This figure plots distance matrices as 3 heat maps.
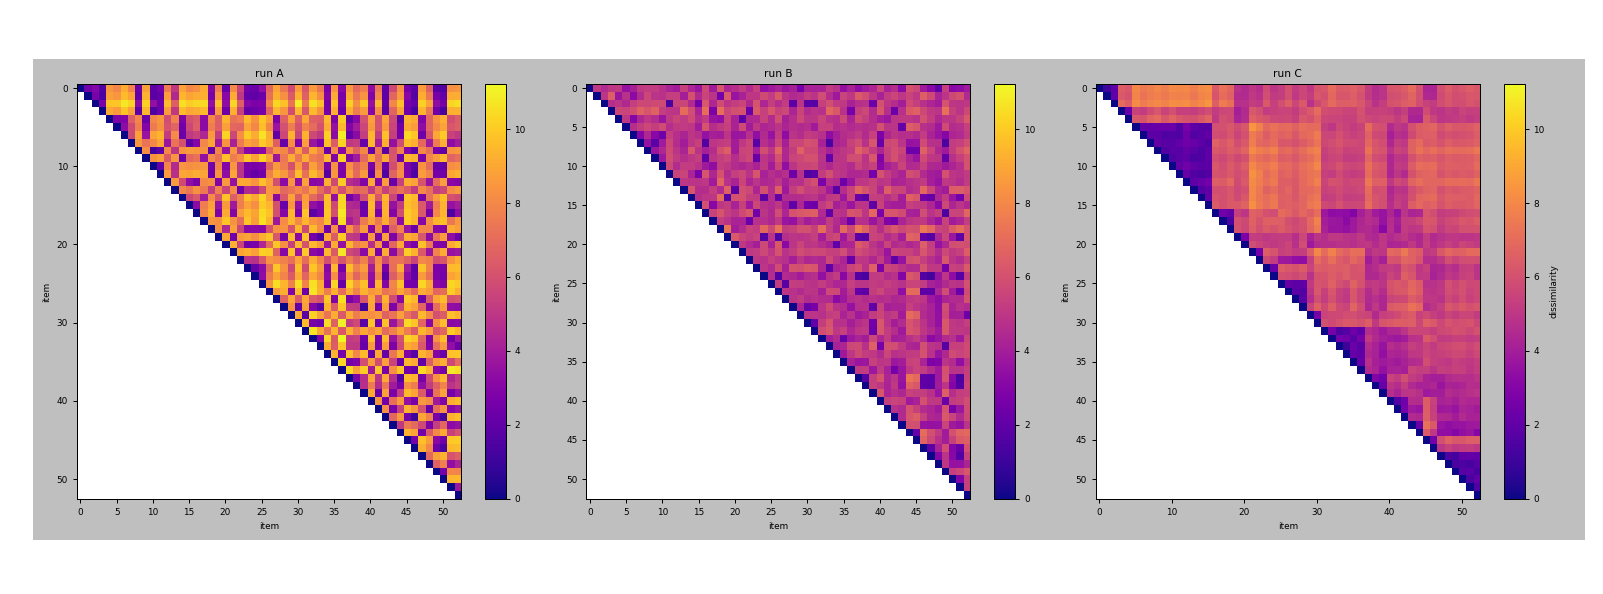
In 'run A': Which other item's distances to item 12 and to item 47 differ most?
17
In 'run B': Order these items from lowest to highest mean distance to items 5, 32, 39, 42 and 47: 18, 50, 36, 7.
36, 50, 7, 18
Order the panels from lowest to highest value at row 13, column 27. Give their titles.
run B, run C, run A
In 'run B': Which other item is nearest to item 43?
5
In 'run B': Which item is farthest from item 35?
18
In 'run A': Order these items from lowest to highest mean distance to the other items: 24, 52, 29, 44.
24, 44, 52, 29
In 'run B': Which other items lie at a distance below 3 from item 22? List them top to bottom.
3, 17, 36, 42
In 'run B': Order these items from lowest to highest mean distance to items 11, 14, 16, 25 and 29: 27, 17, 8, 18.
27, 17, 8, 18
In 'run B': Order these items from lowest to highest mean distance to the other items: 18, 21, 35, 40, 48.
48, 35, 40, 21, 18
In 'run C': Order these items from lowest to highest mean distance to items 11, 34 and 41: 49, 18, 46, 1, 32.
32, 18, 49, 46, 1
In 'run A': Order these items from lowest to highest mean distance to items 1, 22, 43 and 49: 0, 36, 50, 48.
0, 50, 36, 48
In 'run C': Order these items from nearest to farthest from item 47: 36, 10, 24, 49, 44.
49, 44, 24, 36, 10
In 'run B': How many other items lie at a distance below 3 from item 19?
8
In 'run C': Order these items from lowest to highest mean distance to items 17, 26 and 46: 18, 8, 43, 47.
18, 47, 43, 8
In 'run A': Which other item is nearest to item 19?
33
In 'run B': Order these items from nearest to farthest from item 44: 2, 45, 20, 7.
45, 7, 20, 2
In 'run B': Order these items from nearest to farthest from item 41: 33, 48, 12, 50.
50, 48, 12, 33
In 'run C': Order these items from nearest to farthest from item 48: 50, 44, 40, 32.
50, 44, 40, 32
